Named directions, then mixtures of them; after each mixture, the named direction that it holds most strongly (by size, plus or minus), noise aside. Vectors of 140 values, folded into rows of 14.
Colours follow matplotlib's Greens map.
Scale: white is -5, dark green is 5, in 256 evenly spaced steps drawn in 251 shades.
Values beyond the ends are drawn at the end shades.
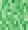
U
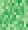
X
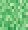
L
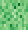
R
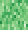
X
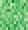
U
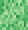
X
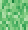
U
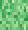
U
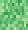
X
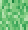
U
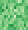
X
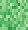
L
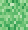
L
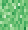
R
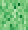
R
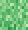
L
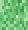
X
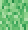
U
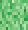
U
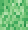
X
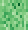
R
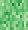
X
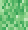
X
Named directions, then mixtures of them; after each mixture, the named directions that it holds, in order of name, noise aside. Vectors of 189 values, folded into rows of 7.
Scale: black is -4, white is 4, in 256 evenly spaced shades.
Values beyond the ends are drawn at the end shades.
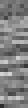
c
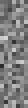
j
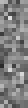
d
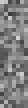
d.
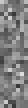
d, j.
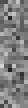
d.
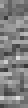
c.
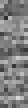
c, d.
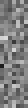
j.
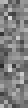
d.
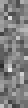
d.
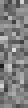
d, j.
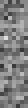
c, d, j.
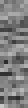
c.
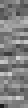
c.
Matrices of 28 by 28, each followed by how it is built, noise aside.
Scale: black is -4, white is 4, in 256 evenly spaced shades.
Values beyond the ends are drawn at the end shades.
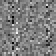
uneven columns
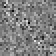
banded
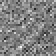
Hankel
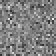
low rank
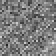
Hankel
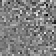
upper triangular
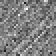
Hankel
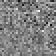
upper triangular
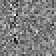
uneven columns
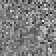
upper triangular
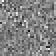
banded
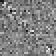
banded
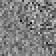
upper triangular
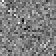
banded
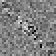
banded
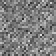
Hankel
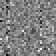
uneven columns
